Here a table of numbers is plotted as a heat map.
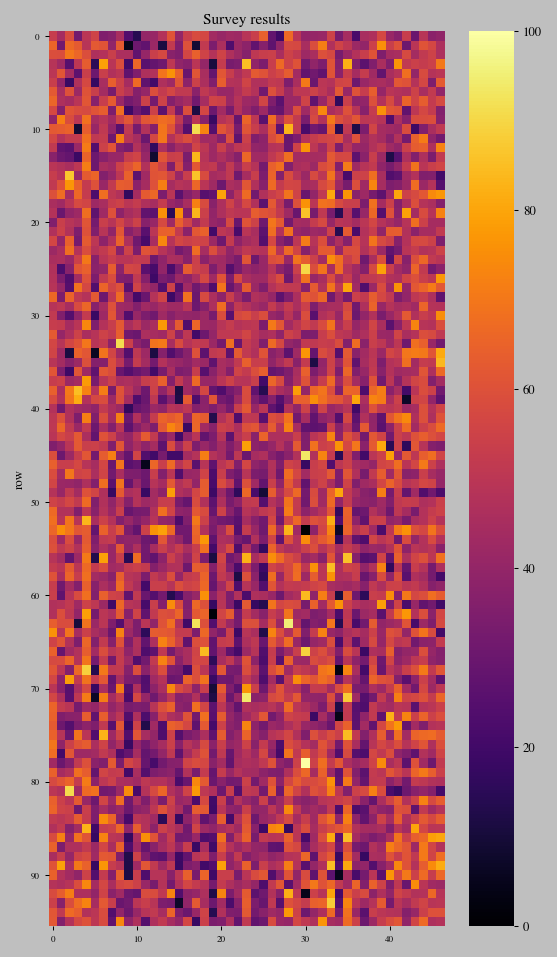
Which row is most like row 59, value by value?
55
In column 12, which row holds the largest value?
53
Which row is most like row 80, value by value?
52
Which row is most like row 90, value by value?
73
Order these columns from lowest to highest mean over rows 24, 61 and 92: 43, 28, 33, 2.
43, 2, 28, 33
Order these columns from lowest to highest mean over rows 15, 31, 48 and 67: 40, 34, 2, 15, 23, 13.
34, 40, 15, 23, 2, 13
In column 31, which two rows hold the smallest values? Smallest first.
35, 73
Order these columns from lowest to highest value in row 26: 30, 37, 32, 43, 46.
32, 37, 43, 30, 46
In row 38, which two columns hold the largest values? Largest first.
3, 29
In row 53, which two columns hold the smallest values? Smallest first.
30, 34
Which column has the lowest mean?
19
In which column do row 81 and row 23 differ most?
46
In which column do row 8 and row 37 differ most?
17
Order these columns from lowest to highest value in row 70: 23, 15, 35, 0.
0, 15, 35, 23
